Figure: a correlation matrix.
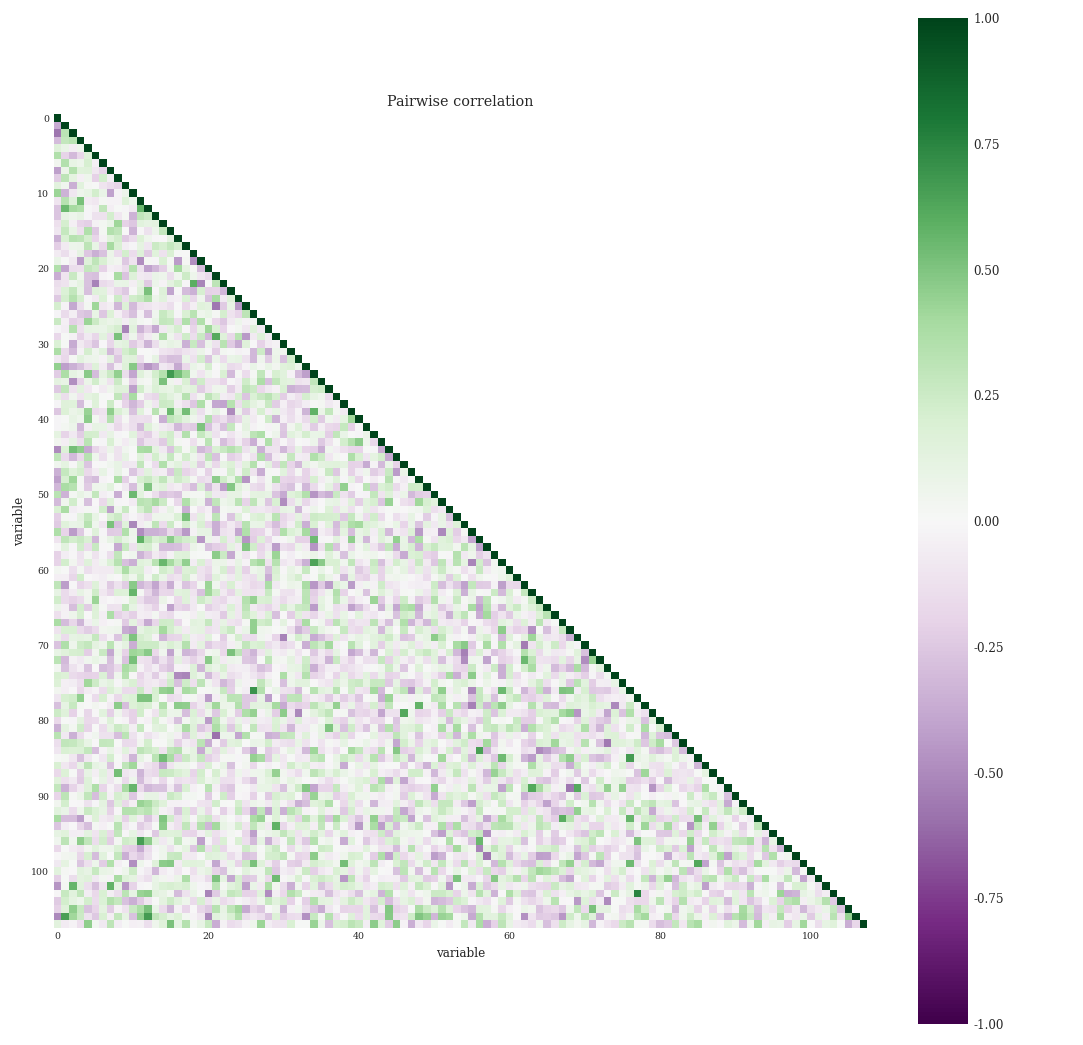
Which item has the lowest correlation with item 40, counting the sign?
94
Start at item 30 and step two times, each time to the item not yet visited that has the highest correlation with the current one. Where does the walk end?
46
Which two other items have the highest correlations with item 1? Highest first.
106, 12
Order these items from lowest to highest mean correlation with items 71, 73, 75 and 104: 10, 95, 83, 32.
83, 32, 95, 10
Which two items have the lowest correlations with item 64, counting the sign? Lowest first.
84, 98
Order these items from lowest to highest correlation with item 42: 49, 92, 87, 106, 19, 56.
49, 106, 56, 92, 87, 19
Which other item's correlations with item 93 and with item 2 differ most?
0
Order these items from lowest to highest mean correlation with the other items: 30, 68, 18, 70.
30, 18, 68, 70
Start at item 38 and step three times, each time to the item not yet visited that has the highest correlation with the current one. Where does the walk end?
76
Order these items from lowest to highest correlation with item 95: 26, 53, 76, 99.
26, 76, 53, 99
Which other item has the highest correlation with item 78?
48
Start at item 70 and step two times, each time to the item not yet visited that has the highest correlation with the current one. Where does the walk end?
7
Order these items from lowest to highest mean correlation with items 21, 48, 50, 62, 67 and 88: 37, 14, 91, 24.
14, 91, 24, 37
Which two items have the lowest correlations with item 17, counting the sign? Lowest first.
74, 55
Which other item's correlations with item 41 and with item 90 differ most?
34
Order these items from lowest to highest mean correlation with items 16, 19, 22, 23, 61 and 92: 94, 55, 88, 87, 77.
55, 88, 87, 94, 77
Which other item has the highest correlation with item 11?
96
